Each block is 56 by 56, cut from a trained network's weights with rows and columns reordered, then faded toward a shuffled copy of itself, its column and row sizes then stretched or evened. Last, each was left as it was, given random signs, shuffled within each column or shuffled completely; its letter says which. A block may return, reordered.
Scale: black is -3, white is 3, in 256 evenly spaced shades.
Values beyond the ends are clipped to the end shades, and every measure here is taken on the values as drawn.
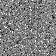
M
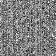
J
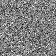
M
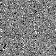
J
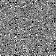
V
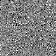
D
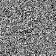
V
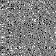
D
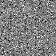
J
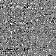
V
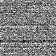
D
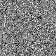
J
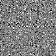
D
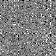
D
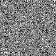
D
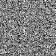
V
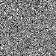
J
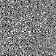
V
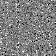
J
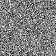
J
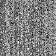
J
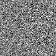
V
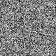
M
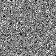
J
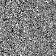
J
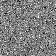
M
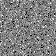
M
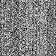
J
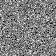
M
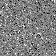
M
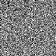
D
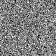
M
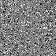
J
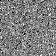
J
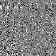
D
